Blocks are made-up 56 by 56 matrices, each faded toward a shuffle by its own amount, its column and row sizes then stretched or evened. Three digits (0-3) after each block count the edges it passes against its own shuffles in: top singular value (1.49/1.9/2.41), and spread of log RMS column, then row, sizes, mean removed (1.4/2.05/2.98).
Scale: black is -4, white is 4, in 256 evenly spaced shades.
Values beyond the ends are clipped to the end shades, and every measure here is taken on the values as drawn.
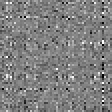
2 2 2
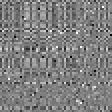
3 0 2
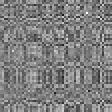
3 2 2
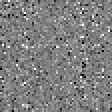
0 1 0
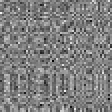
3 1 0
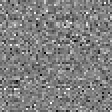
2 0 1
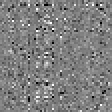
2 2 1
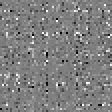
0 2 2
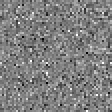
0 1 1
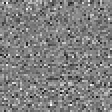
1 0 1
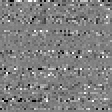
0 0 3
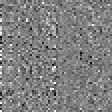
2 2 0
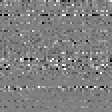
2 0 3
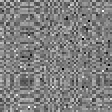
3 0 1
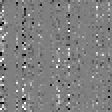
1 3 0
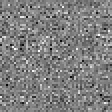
2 0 2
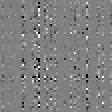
2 3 1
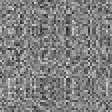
3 2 0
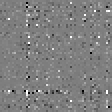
1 2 2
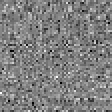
2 0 1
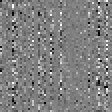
2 3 0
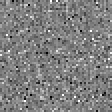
0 0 1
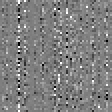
1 3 0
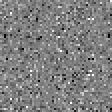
0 1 1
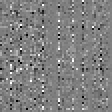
0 3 1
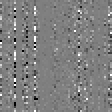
1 3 0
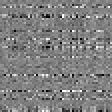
3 1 3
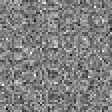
2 0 0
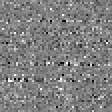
0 0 2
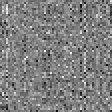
2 2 0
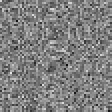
2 0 0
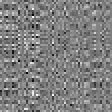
3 3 0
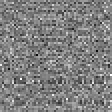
2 0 1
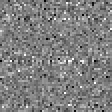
1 0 1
